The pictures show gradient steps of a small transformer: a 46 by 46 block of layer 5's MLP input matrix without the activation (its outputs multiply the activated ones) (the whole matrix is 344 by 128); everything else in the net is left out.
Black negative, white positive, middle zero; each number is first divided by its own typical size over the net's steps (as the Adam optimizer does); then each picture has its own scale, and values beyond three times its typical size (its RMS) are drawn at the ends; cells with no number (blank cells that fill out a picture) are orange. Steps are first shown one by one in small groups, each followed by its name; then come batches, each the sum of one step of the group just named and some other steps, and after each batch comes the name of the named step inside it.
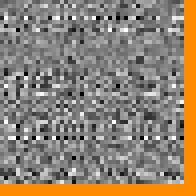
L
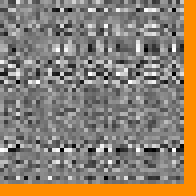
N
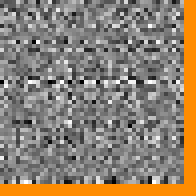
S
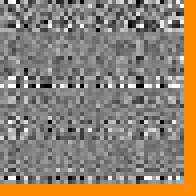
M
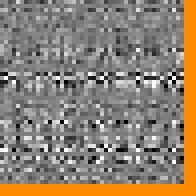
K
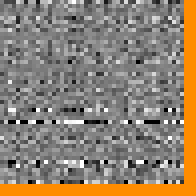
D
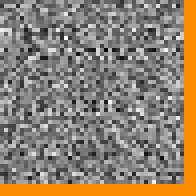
S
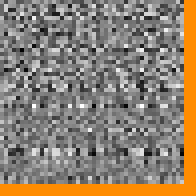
M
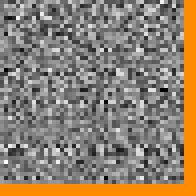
N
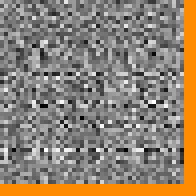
K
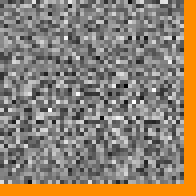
D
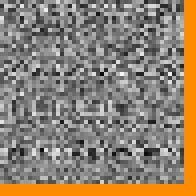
K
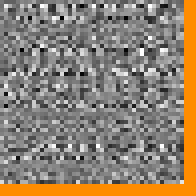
L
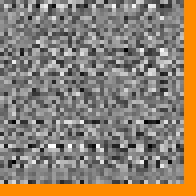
D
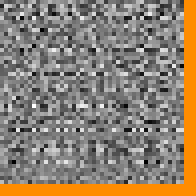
D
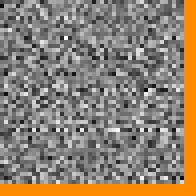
L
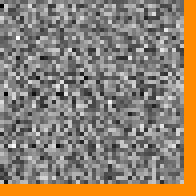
S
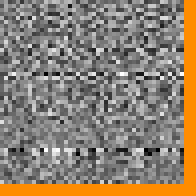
K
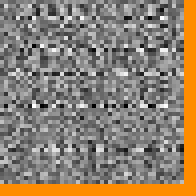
N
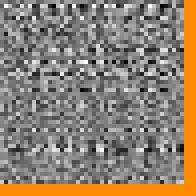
N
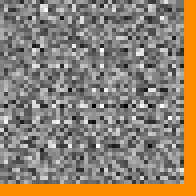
L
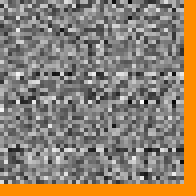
N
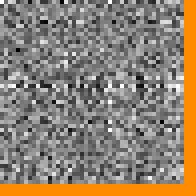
M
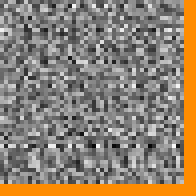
M
